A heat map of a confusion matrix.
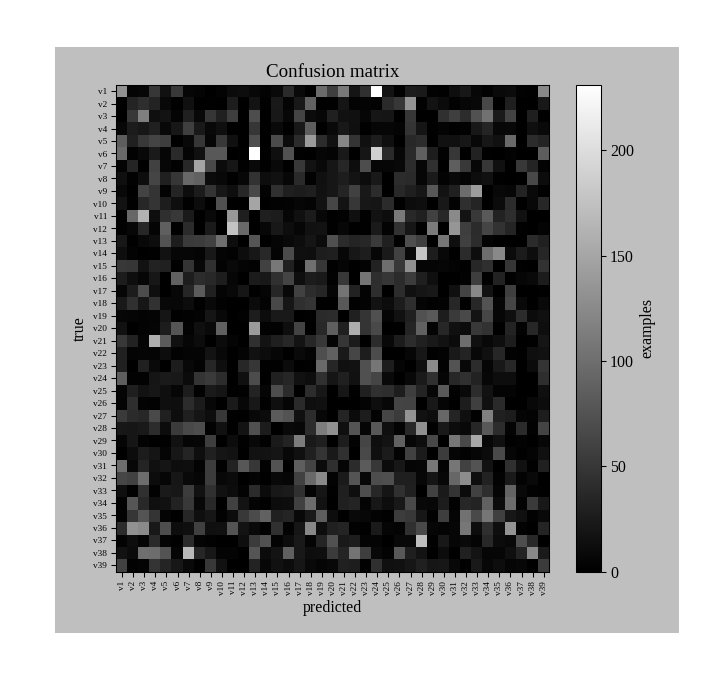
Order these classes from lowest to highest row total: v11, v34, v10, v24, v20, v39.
v39, v10, v24, v34, v20, v11
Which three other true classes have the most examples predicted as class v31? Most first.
v12, v11, v29
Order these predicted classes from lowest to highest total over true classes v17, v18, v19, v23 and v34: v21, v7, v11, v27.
v11, v7, v27, v21
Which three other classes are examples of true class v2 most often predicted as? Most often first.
v27, v18, v34
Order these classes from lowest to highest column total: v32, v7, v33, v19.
v7, v19, v32, v33
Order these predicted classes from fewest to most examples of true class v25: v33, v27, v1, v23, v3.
v1, v3, v23, v33, v27
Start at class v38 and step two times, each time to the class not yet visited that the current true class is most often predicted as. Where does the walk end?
v8
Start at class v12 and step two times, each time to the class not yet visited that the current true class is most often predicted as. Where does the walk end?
v3
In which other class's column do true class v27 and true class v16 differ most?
v34
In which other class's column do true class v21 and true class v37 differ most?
v28
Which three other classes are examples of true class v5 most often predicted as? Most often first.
v18, v21, v36
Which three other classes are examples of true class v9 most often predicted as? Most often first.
v33, v32, v29
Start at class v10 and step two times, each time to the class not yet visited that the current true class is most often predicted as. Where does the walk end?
v30
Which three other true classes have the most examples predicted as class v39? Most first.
v1, v6, v28
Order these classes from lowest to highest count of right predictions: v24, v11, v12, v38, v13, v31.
v24, v13, v12, v31, v38, v11
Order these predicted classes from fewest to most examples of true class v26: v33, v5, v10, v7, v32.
v10, v5, v32, v7, v33
